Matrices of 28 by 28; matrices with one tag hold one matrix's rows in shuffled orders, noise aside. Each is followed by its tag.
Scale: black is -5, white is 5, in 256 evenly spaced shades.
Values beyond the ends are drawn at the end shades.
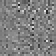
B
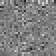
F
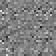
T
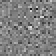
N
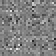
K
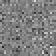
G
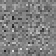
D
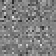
D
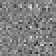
N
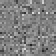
F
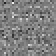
D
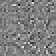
B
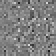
B
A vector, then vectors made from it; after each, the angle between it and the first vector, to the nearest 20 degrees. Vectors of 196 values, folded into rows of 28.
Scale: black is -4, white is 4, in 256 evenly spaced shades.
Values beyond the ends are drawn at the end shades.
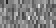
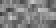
80 degrees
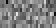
60 degrees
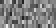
80 degrees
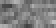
100 degrees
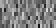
140 degrees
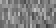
100 degrees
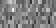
100 degrees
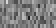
160 degrees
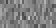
40 degrees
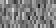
160 degrees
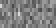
80 degrees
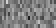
140 degrees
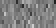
100 degrees
